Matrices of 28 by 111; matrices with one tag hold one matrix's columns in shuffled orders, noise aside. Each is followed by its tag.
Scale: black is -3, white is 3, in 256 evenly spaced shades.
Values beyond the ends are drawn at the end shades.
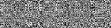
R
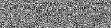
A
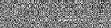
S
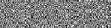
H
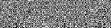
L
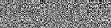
S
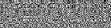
S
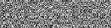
H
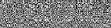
S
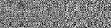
R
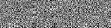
L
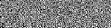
L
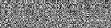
S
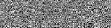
L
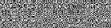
S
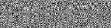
A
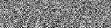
L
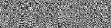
A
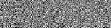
L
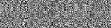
R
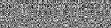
S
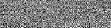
L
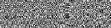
H
